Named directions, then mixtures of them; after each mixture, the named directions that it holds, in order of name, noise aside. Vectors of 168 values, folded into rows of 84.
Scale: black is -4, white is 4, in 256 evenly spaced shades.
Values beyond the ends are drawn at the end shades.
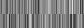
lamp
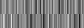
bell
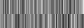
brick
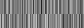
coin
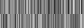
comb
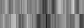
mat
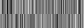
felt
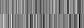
bell, coin.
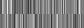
felt.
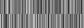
coin, comb.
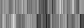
mat.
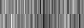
bell, comb, mat.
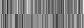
brick, comb, felt.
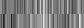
bell, mat.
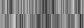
felt, mat.
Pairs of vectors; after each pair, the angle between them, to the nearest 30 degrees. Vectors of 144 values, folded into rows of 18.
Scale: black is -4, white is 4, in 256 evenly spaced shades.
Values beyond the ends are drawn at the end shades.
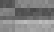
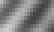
90 degrees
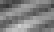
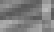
120 degrees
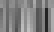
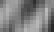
120 degrees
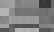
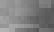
90 degrees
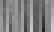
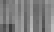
30 degrees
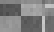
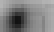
90 degrees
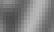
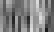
60 degrees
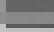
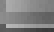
150 degrees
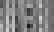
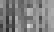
150 degrees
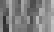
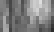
120 degrees
